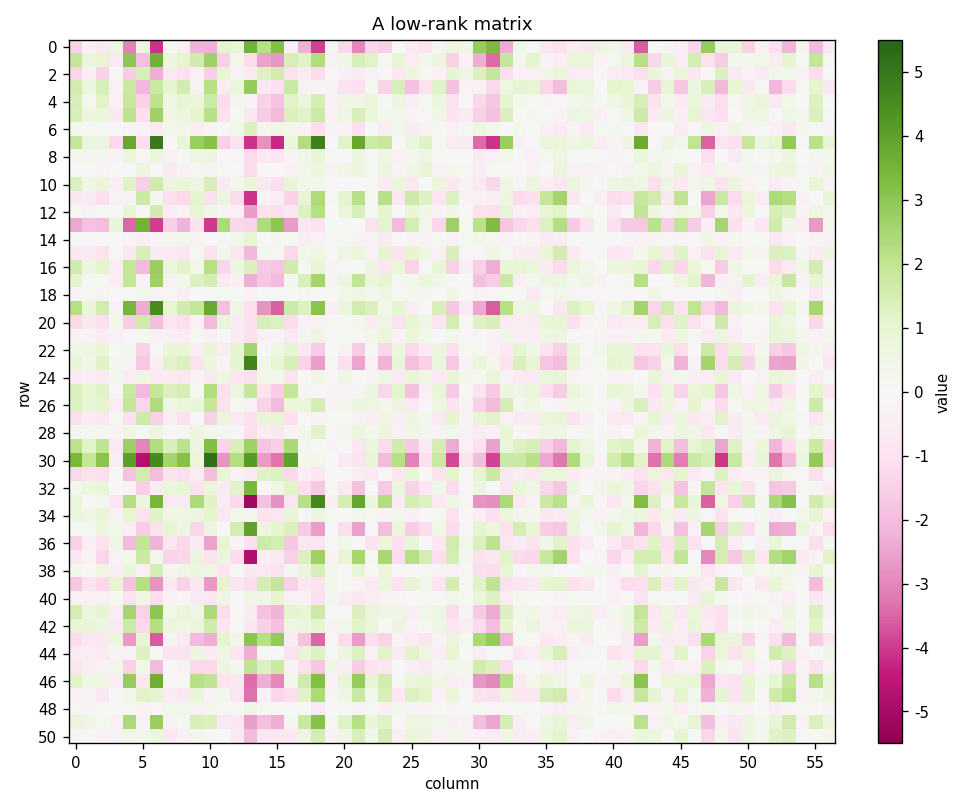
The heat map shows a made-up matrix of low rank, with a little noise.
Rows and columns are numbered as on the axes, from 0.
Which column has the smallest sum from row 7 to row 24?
13
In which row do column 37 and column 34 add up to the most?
30
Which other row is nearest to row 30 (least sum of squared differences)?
29
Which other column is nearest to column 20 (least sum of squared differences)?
50
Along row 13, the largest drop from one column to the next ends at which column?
6
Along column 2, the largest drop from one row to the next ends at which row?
31
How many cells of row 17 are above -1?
51
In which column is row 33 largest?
18
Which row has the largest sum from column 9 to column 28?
7
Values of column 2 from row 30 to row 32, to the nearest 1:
3 -1 1
